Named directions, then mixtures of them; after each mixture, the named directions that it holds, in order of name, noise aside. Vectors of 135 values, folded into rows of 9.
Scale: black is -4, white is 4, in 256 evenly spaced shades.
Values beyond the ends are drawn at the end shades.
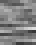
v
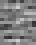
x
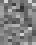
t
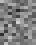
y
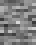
v, x, y.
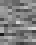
v, y.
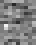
t, x, y.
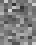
t.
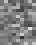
t, x.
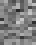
t, x, y.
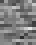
t, v, x.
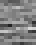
v, x.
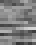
v.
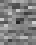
x, y.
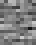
t, v, x.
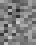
y.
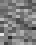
v, y.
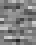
x.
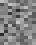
y.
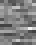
t, v, x.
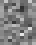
t.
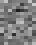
t, y.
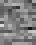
t, v, x.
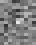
x, y.
